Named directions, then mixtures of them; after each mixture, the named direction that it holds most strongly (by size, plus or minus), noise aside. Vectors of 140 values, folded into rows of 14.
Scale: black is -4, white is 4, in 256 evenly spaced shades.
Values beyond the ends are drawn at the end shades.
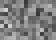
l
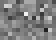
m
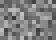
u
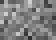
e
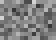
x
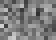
l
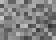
x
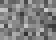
l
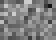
e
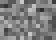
u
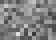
e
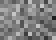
e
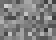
m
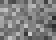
e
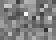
m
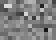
m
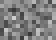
u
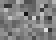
m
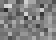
m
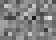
m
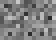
m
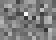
m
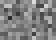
m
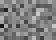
l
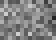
e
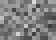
x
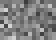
l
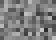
l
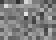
m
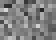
l
